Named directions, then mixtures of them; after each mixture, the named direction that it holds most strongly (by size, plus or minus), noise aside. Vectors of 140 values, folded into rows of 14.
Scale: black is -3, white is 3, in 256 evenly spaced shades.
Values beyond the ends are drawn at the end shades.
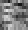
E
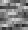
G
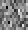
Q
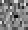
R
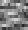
G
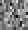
R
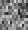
Q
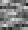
G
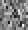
Q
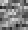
G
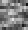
G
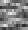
G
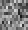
Q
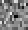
R
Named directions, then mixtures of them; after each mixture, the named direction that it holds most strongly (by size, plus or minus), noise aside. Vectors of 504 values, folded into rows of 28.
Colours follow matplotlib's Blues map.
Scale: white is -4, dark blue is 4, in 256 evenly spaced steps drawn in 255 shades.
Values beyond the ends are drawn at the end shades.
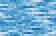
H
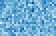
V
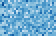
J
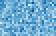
V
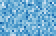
V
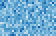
V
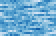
H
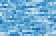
H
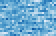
H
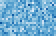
V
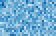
V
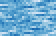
H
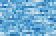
H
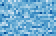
J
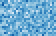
J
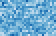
J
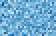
J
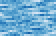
H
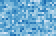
V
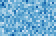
J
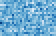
V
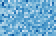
J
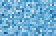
J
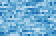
H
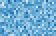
J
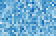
V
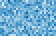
J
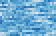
H
